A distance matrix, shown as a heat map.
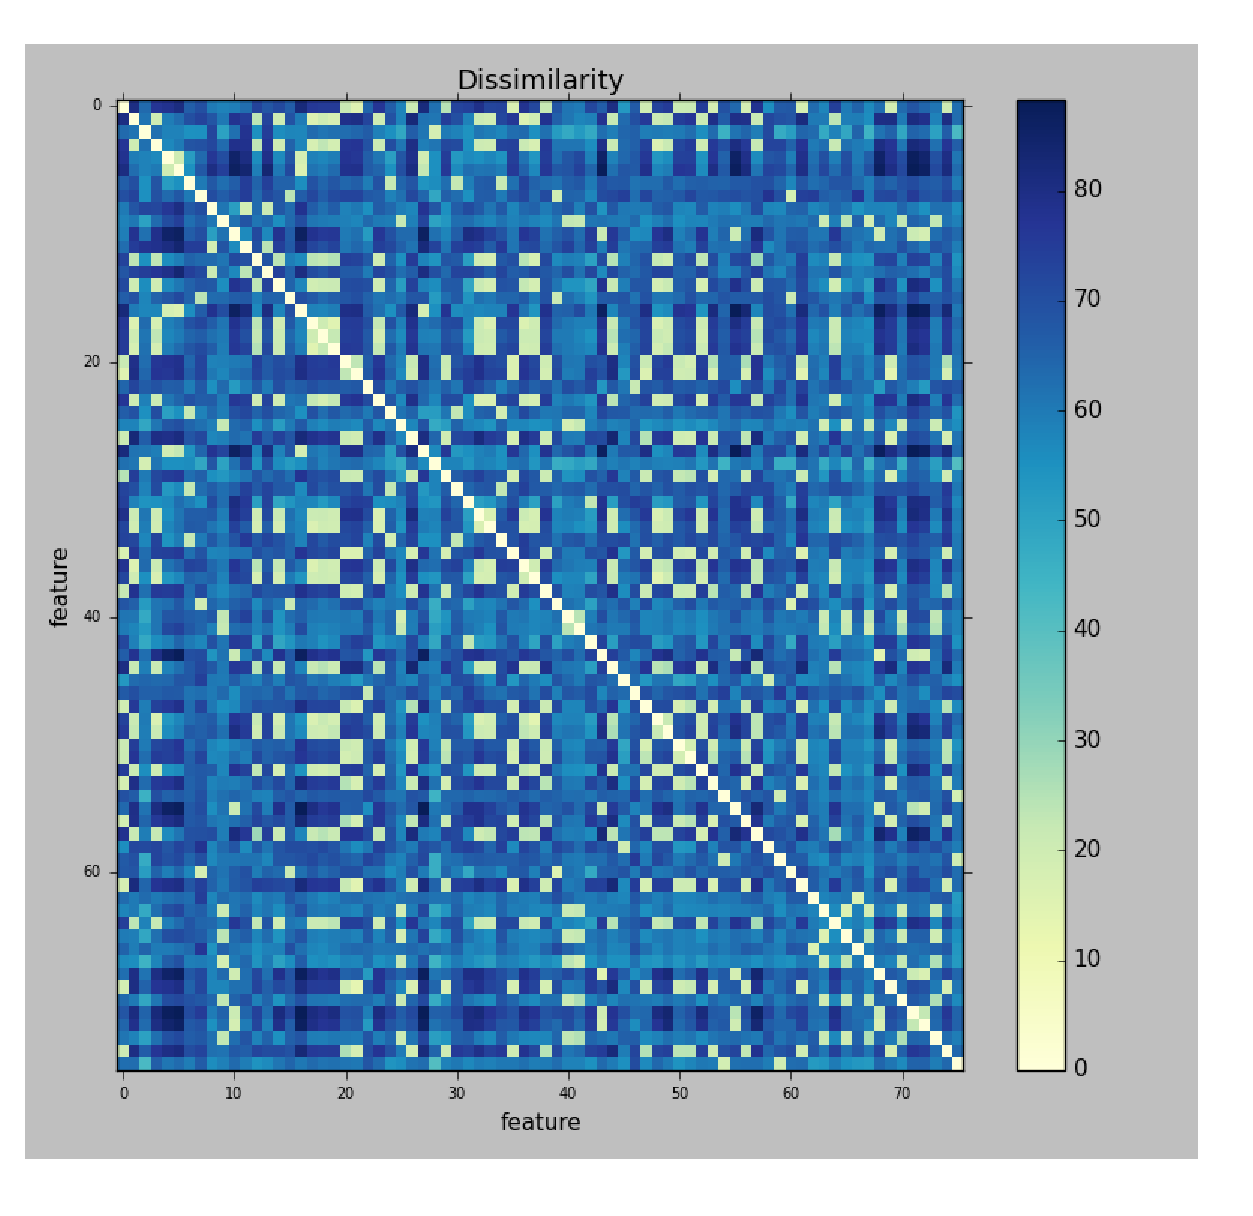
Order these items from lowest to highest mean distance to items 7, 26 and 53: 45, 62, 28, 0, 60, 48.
0, 60, 28, 45, 62, 48
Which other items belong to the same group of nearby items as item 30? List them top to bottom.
6, 24, 34
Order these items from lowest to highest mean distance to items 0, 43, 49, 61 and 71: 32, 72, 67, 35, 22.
35, 72, 67, 22, 32
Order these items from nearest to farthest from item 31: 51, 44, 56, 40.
44, 40, 51, 56
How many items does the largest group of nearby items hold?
18
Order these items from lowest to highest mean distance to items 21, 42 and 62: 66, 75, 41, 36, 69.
66, 69, 75, 41, 36
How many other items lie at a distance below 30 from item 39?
3
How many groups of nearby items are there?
14
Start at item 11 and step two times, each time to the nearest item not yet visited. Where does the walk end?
13
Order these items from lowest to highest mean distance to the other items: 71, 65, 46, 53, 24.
65, 53, 24, 46, 71
